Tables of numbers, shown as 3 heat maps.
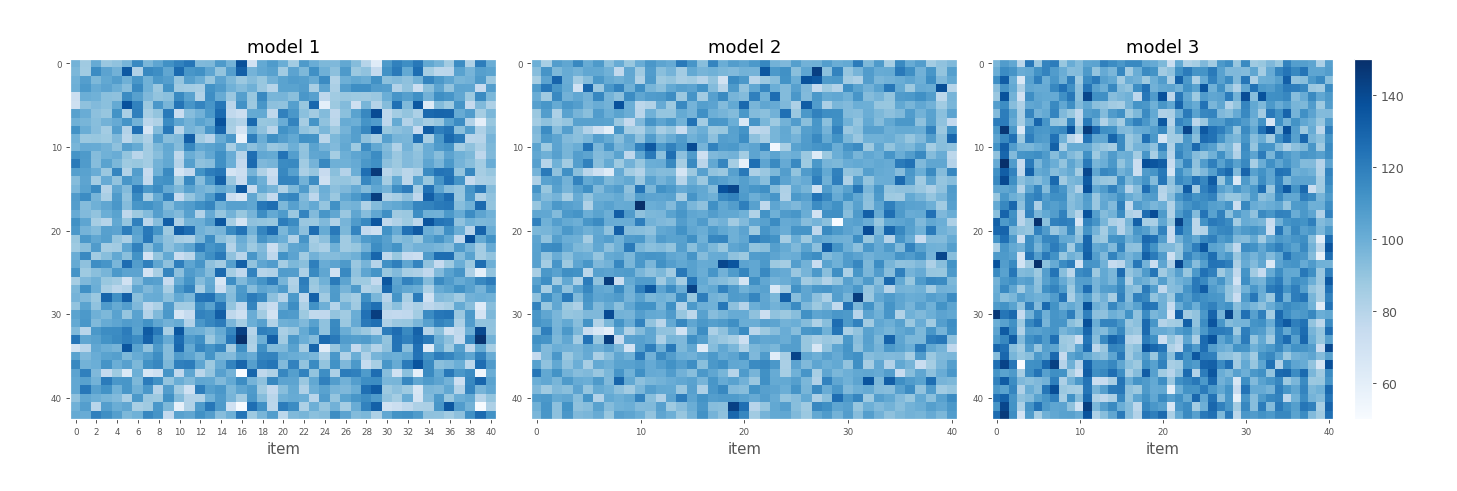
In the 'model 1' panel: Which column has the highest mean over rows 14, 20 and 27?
11
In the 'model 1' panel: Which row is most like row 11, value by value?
12
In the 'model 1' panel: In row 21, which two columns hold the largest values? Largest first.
38, 7
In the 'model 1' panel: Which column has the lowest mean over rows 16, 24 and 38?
37
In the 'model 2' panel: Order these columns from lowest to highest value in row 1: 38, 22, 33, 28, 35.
28, 33, 38, 35, 22
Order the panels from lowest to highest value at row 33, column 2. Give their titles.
model 2, model 1, model 3
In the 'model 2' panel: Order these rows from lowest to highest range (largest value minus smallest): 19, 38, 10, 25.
25, 38, 19, 10
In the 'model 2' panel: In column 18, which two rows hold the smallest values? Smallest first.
2, 3
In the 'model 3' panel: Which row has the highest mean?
8
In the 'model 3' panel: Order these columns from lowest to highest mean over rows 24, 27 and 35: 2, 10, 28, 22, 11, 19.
19, 10, 28, 2, 11, 22
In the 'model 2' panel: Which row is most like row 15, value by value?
24
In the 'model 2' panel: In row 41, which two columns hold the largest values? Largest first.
19, 20
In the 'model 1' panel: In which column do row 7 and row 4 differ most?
39
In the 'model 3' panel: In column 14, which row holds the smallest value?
24
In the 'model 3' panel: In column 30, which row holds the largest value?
4
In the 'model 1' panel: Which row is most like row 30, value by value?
13
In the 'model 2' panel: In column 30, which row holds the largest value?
29
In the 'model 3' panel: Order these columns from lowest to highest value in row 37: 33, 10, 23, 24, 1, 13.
10, 24, 33, 1, 13, 23
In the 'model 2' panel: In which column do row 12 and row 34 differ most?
27
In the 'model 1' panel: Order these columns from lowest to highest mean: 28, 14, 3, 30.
30, 3, 28, 14
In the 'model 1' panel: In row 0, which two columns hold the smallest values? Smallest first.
29, 17
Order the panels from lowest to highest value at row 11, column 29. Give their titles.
model 3, model 2, model 1
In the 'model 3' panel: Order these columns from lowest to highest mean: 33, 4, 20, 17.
17, 33, 20, 4
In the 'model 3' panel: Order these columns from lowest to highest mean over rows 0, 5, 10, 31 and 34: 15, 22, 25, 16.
16, 22, 15, 25
